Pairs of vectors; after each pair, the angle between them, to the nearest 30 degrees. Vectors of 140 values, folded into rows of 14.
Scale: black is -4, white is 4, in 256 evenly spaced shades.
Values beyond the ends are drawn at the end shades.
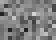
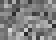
120 degrees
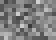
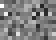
90 degrees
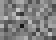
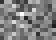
120 degrees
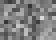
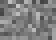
90 degrees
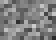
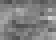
120 degrees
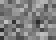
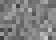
60 degrees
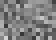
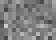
150 degrees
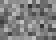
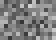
150 degrees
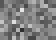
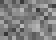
60 degrees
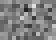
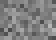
90 degrees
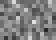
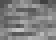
90 degrees
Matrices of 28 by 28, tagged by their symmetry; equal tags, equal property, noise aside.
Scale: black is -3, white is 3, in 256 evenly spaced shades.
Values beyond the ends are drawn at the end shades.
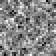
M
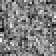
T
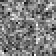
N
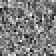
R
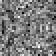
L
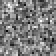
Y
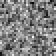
N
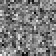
T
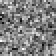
Y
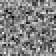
T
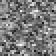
T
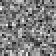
Y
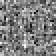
L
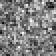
N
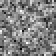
M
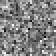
M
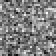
R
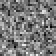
N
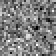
R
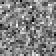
Y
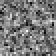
N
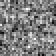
T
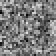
L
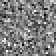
R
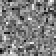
R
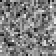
Y
